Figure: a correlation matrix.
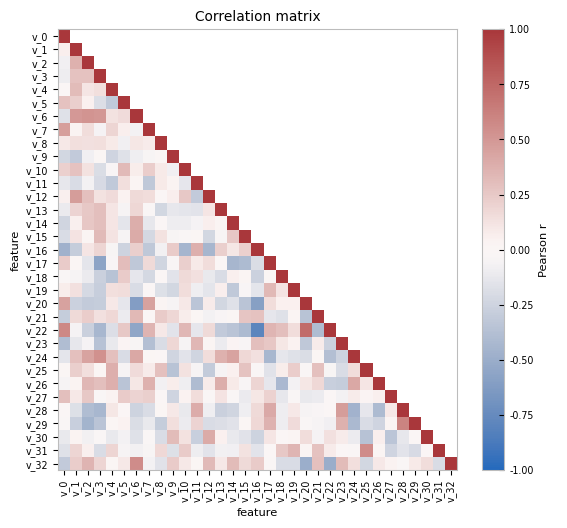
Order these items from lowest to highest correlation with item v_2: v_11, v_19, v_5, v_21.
v_19, v_11, v_5, v_21
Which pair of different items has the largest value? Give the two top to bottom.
v_20, v_22
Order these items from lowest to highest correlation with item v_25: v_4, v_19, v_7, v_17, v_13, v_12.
v_12, v_17, v_13, v_7, v_19, v_4
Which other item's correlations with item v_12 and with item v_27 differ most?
v_30
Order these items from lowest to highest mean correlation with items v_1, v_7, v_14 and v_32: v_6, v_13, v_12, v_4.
v_13, v_4, v_12, v_6
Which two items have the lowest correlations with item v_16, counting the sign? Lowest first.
v_22, v_20
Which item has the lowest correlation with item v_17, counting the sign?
v_3
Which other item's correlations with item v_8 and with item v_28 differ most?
v_29
